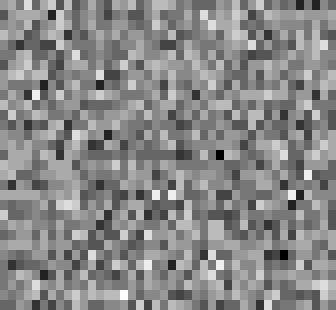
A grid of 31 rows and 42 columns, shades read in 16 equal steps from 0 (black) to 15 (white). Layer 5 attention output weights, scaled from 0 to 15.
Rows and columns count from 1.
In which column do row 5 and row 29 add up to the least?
3
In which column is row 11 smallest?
11
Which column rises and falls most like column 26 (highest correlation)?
35
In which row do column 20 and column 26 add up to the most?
2
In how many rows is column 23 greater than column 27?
8
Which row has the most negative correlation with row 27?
20
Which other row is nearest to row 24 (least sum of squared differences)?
7
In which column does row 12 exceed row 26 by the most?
26
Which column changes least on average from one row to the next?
25
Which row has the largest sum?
29
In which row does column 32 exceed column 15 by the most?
5
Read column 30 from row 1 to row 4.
11 12 11 12
